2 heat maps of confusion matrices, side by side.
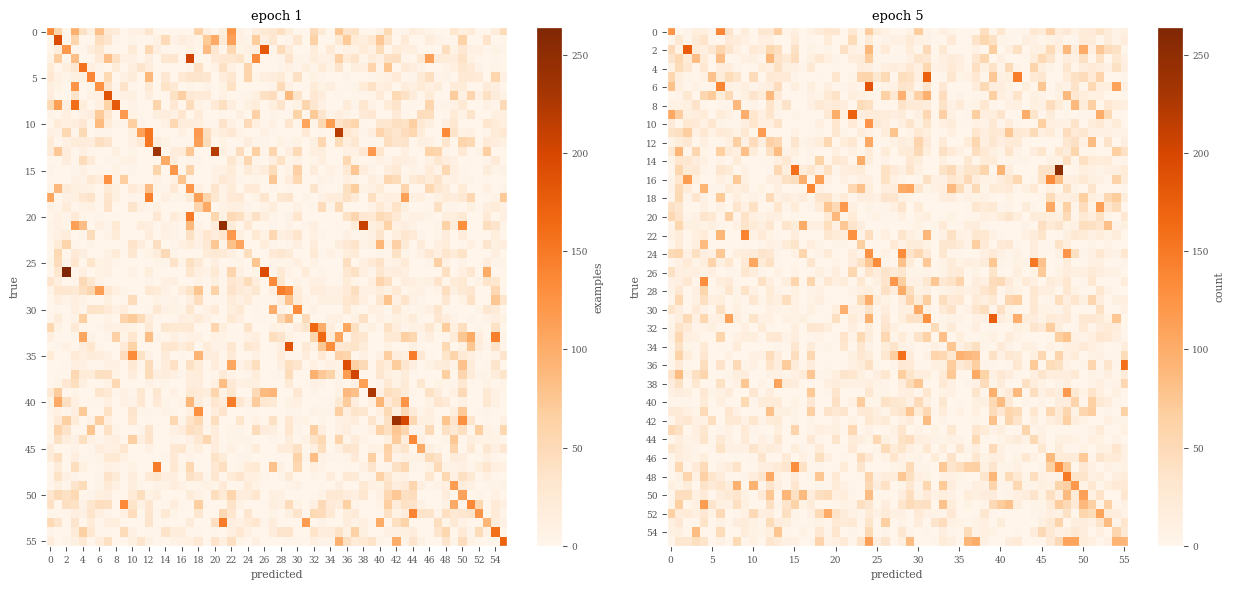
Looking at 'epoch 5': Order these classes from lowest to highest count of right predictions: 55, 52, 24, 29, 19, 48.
29, 19, 55, 52, 24, 48
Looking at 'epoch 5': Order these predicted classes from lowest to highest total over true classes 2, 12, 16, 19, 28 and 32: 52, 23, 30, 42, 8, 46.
23, 30, 42, 8, 52, 46
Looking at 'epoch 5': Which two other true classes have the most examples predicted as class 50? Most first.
2, 51
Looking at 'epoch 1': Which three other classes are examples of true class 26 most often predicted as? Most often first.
2, 53, 22
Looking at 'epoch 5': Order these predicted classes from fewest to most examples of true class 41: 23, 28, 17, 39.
23, 28, 39, 17
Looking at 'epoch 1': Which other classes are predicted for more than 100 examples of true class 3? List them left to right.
17, 25, 46
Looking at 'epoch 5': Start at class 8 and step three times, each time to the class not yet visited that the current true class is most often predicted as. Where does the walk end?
24
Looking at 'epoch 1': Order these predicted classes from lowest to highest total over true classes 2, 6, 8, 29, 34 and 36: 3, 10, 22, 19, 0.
0, 19, 10, 22, 3
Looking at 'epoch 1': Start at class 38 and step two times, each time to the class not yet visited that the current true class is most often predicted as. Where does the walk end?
50
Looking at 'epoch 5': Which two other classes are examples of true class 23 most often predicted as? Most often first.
4, 37
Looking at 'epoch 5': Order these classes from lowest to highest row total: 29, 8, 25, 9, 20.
20, 8, 29, 25, 9
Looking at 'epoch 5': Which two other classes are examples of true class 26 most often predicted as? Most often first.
45, 22
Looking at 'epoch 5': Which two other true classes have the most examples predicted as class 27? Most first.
11, 35
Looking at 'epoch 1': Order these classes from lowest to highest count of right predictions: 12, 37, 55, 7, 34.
34, 12, 55, 7, 37
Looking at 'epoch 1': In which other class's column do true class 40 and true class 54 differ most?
22
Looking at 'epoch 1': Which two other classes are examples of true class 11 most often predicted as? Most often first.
35, 12
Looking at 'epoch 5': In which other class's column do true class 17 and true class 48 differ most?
12
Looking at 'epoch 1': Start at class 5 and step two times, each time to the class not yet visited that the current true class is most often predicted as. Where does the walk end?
18
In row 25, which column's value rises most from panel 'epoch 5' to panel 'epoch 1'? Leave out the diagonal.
47
